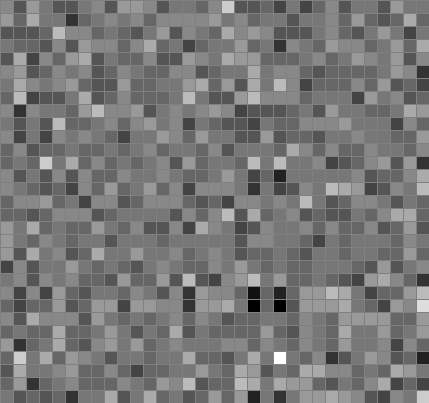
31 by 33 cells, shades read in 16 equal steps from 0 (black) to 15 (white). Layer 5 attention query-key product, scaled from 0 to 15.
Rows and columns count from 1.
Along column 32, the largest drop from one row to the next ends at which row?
3
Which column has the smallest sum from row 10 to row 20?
19
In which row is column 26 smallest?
28
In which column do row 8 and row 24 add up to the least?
22
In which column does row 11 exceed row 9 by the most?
21
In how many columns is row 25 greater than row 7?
16
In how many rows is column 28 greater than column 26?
13
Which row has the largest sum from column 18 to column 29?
30
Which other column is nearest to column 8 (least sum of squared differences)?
11
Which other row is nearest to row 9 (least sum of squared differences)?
20
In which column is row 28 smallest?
33
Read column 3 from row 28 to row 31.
7 7 3 6
